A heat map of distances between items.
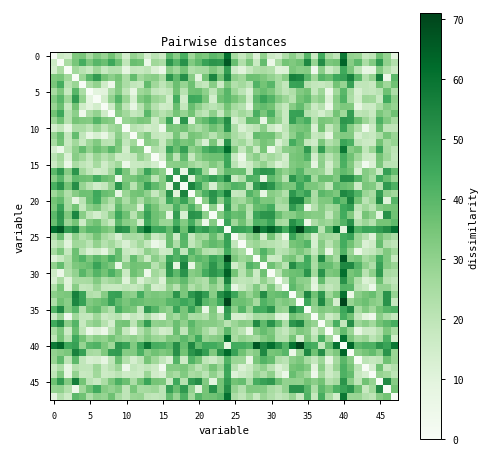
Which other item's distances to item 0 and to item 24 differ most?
28
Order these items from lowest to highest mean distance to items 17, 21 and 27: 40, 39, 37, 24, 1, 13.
39, 37, 13, 1, 40, 24
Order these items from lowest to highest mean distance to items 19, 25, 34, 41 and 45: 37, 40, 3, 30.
30, 37, 3, 40
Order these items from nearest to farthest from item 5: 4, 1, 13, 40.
4, 13, 1, 40
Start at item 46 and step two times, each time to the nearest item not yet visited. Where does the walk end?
20
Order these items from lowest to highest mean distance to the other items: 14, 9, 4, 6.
14, 4, 6, 9
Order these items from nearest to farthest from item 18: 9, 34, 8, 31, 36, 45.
45, 8, 36, 31, 34, 9
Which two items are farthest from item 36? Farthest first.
24, 40
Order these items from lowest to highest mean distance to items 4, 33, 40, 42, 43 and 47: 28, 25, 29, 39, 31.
31, 25, 39, 28, 29
